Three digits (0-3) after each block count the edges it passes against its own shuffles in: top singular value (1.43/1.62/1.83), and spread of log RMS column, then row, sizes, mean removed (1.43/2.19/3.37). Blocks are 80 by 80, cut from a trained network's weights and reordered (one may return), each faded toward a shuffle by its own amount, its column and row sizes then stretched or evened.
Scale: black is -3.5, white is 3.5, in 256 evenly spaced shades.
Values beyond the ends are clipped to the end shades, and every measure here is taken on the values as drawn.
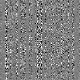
3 3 1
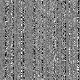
3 3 0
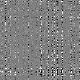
3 3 2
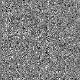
0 2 0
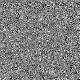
0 1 1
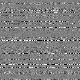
3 0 3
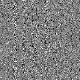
0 2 0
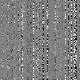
2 3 1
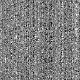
3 2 1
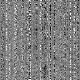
3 3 1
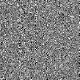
1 2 0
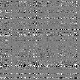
2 2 3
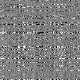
1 1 3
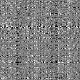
3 1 3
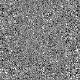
0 2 1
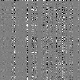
3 3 2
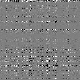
2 2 3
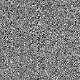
2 2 1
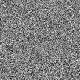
1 0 0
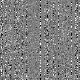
0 3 0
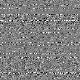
1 0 3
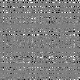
2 2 3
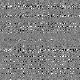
0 2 3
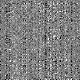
3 2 2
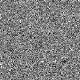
2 1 1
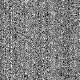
1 1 1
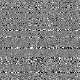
3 1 3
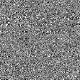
0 0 2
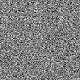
2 0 2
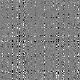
1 3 2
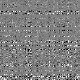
0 2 3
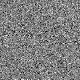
0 0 1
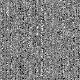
1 2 0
